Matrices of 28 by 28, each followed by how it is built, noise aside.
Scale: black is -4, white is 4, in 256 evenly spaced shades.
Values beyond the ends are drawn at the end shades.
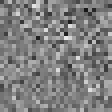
upper triangular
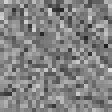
Toeplitz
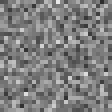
repeating rows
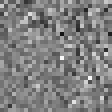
upper triangular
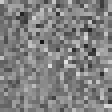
upper triangular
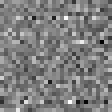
uneven rows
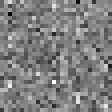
uneven columns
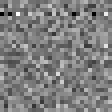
uneven rows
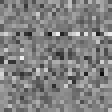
uneven rows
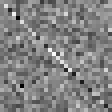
diagonal
